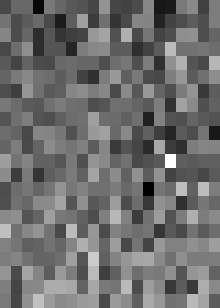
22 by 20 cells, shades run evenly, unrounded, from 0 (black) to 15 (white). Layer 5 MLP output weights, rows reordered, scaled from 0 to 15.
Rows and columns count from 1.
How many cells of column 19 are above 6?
12
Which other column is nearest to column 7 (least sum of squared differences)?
1
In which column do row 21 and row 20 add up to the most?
9
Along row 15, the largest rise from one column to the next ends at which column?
15
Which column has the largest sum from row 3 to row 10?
17
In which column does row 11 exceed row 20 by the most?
10
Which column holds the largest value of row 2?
8
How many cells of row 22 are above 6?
16
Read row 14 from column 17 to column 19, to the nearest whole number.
11 6 11
